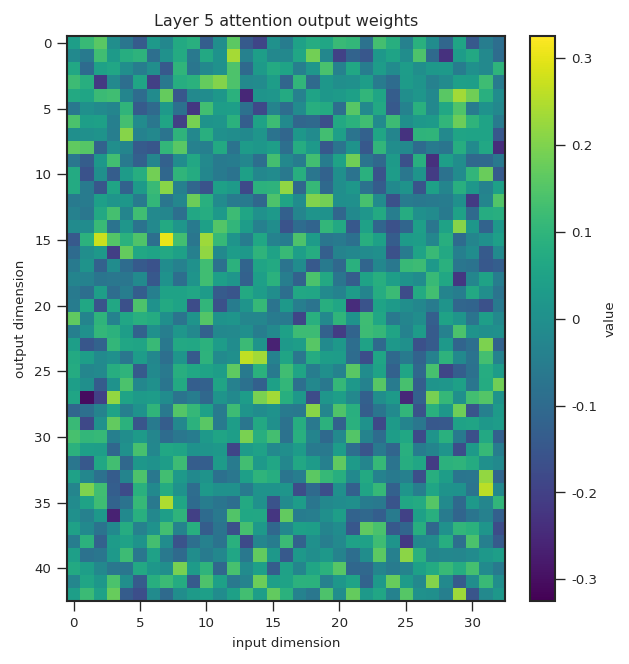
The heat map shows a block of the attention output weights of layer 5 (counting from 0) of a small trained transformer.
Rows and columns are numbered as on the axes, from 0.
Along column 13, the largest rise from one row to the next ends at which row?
30
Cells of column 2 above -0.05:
30
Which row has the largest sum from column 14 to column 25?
42
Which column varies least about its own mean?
11
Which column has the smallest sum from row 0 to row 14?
13
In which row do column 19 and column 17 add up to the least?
34
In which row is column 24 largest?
41
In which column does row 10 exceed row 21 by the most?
17
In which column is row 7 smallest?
25
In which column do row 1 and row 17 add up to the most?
12
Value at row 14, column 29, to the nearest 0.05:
0.2
